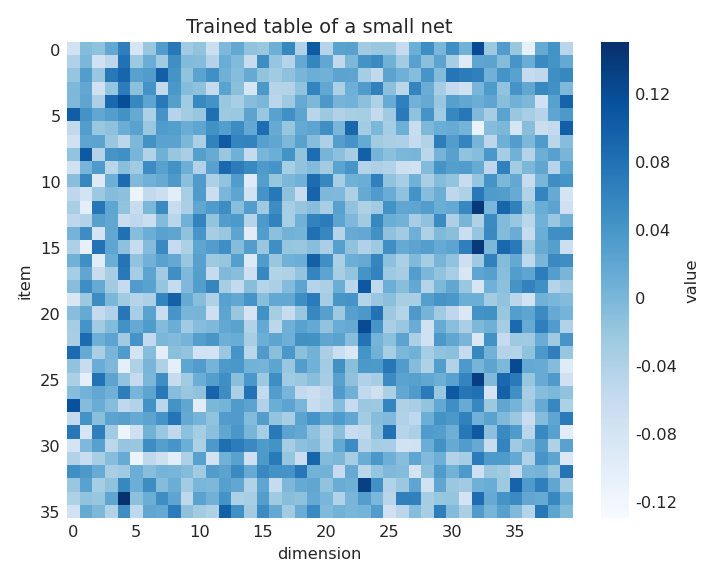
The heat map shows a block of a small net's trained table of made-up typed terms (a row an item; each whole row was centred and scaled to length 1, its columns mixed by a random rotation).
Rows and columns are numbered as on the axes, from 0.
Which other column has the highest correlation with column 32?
34
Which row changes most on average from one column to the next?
0
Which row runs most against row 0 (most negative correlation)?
18
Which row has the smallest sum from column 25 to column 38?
6
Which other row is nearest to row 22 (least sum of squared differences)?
8
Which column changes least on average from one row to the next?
9
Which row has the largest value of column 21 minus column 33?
26
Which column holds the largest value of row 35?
12
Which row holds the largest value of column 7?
2
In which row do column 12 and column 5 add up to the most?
7
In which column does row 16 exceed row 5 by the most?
19
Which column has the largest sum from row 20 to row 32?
32
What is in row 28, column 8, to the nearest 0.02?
0.08
